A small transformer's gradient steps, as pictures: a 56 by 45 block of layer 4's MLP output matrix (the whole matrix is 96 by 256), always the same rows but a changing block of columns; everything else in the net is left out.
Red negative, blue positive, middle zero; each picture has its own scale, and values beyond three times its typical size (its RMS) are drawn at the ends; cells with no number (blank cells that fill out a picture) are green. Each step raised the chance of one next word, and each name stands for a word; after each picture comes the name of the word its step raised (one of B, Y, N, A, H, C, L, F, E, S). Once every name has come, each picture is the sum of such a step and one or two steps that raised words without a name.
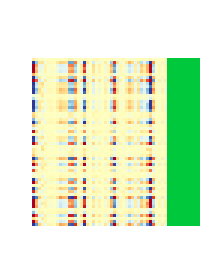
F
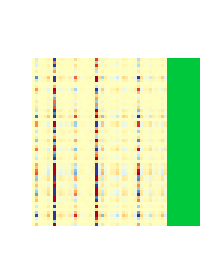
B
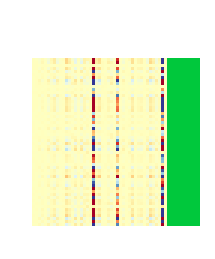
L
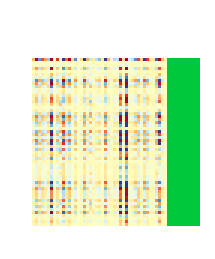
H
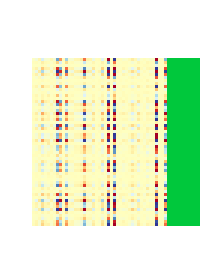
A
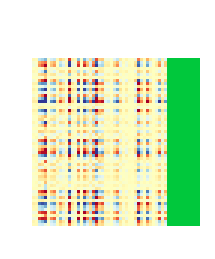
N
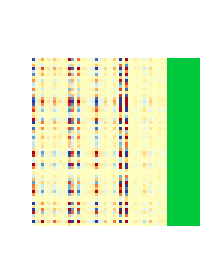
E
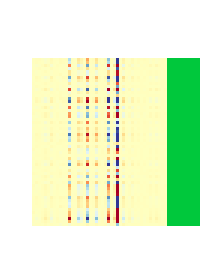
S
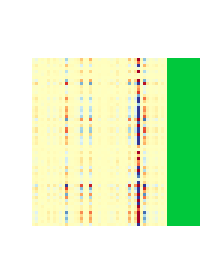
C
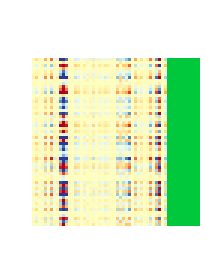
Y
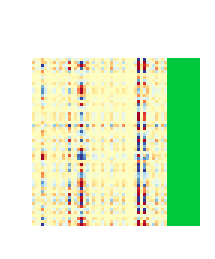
A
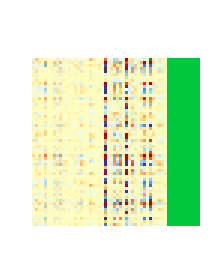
A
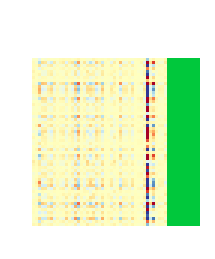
C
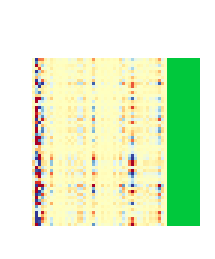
C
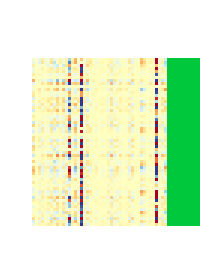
N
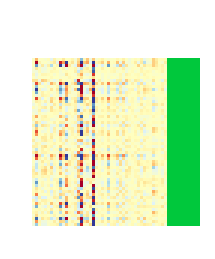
N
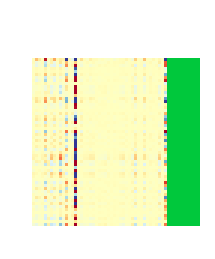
H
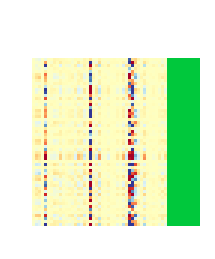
B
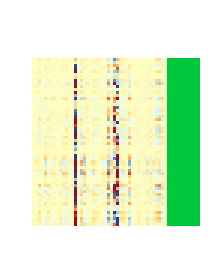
C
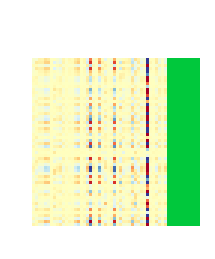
E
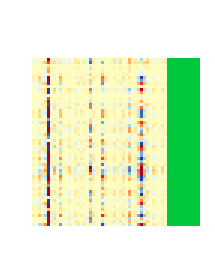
B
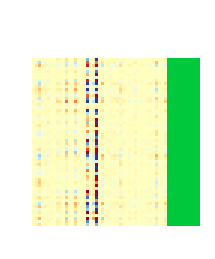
N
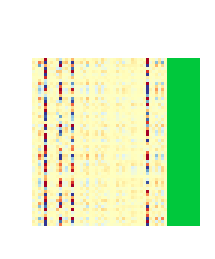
A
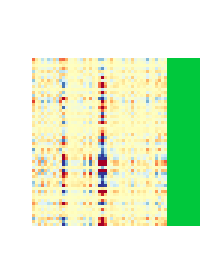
L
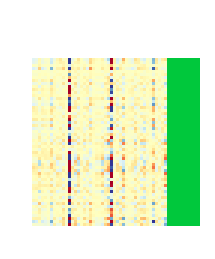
E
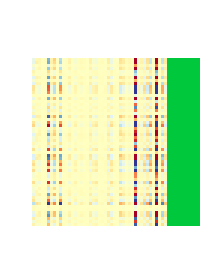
B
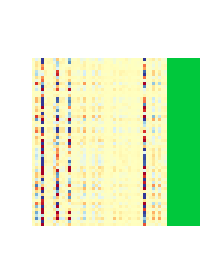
C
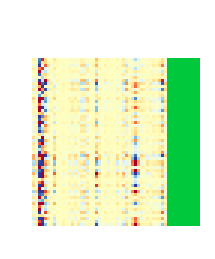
N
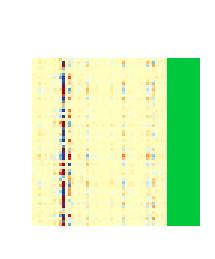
B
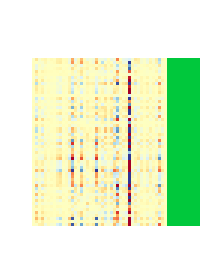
C
